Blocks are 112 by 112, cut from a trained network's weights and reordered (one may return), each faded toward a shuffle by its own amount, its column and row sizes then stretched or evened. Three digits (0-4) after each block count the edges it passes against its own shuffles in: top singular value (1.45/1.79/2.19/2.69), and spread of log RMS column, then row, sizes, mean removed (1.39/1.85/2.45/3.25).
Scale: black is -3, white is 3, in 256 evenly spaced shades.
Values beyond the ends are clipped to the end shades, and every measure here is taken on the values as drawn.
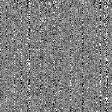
2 4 1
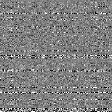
4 2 4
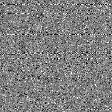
3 0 3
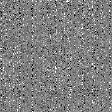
0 4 1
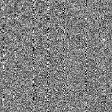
2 3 1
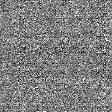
0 3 1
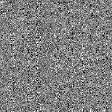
1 3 1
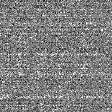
2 2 2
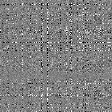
1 4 4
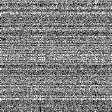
4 3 2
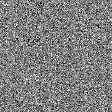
0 2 2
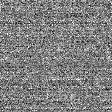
1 1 2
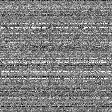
4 0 4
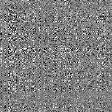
0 4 4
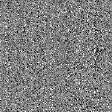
0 3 2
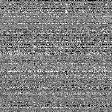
3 2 4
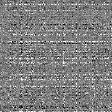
3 4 4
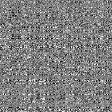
2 0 4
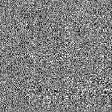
2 1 3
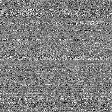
0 0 4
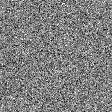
0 0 0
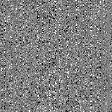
2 4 0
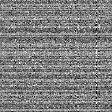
4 3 0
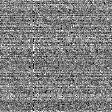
3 3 1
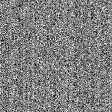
1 1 0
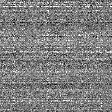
3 3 3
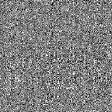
1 2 2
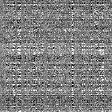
4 4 2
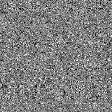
1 0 3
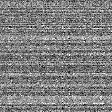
4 2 2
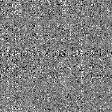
0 3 3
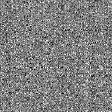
1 1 3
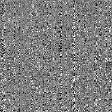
1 4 3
